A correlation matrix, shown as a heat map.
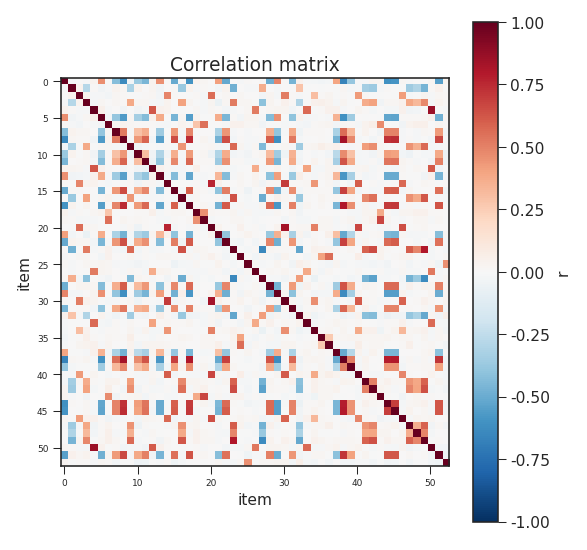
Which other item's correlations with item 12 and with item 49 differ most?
23
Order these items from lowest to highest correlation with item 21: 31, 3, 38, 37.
38, 31, 3, 37
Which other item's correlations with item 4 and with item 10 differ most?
50
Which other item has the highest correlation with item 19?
43
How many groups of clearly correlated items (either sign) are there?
7
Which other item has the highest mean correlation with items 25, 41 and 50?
4
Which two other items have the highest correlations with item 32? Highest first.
27, 1
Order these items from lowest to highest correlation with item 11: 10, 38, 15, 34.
34, 10, 15, 38
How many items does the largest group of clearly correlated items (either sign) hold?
20
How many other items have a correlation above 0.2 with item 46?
6
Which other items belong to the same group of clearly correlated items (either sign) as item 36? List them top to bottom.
24, 35
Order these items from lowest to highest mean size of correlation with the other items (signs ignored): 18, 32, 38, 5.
18, 32, 5, 38
